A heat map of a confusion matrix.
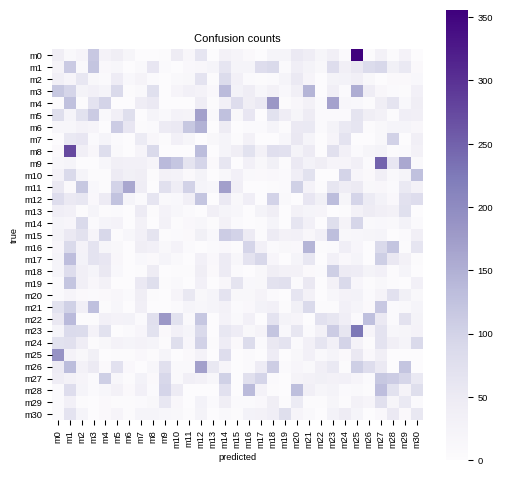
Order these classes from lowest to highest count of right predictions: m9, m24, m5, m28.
m5, m28, m24, m9
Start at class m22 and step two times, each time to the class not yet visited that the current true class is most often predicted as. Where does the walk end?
m27
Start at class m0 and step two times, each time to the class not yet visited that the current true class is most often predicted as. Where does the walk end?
m14
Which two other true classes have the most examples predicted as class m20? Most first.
m28, m11
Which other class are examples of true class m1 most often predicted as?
m3
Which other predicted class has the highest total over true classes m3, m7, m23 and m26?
m25
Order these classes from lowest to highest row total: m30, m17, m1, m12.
m30, m17, m1, m12
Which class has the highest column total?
m1
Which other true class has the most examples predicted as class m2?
m11
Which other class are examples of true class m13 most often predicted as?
m29
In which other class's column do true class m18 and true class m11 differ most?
m6
